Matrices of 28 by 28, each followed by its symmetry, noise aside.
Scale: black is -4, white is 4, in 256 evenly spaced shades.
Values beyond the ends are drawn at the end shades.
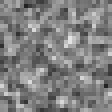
symmetric across the other diagonal.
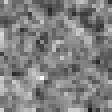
symmetric across the other diagonal.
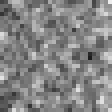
mirrored top to bottom.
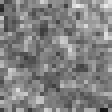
symmetric across the other diagonal.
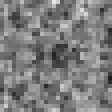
mirrored top to bottom.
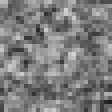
symmetric.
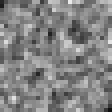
symmetric across the other diagonal.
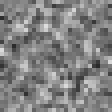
same after a half turn.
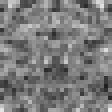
mirrored left to right.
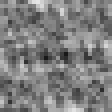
same after a half turn.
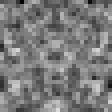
mirrored left to right.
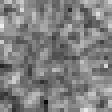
symmetric across the other diagonal.
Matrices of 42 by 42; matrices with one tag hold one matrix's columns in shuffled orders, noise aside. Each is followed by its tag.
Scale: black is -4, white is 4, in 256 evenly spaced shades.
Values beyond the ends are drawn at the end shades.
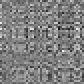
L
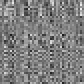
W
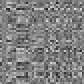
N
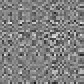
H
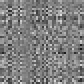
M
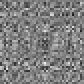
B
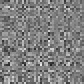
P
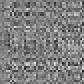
B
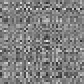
N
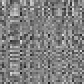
W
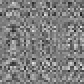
B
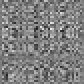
L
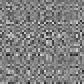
H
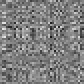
L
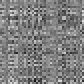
M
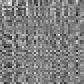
W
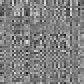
W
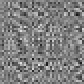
B
